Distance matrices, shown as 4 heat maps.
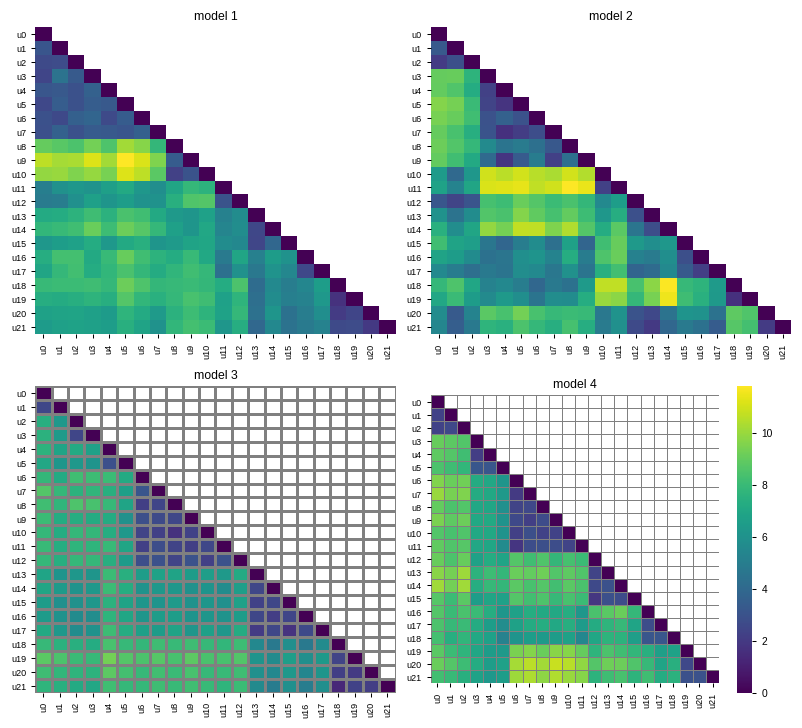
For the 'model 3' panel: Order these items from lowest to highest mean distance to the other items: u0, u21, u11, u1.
u11, u21, u1, u0
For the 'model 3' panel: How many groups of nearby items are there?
6
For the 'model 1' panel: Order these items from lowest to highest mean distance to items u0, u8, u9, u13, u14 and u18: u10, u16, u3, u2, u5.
u10, u16, u2, u3, u5
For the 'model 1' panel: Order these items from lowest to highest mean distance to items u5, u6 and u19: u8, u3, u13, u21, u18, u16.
u3, u21, u18, u13, u16, u8
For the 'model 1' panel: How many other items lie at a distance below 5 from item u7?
7
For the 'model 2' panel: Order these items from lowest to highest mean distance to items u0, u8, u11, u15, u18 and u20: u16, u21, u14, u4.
u21, u16, u4, u14
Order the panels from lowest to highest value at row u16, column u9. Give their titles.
model 2, model 3, model 4, model 1
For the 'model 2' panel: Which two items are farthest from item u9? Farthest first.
u11, u10
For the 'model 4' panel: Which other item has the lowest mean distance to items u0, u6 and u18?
u11
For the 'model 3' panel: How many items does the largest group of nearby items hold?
7
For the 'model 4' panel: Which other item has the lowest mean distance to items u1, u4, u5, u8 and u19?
u3
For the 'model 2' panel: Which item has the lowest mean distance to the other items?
u17
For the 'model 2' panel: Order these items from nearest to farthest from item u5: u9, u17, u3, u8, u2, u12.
u3, u9, u8, u17, u2, u12
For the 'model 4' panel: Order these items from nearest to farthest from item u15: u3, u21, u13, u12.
u12, u13, u3, u21
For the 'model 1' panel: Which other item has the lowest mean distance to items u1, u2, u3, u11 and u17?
u0
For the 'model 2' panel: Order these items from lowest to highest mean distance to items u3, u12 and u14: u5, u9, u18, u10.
u9, u5, u10, u18
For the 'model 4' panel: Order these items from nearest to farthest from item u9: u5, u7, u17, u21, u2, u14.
u7, u5, u17, u14, u2, u21
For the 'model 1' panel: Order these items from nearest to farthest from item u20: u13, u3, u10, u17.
u13, u17, u3, u10
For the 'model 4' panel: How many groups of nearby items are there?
6
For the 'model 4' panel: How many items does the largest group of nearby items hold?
6
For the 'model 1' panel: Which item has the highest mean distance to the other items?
u9
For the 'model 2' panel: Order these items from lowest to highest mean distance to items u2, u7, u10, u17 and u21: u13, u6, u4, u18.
u13, u4, u6, u18
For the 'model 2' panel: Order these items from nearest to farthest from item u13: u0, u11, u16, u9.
u16, u0, u11, u9
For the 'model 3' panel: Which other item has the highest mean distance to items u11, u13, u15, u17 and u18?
u4
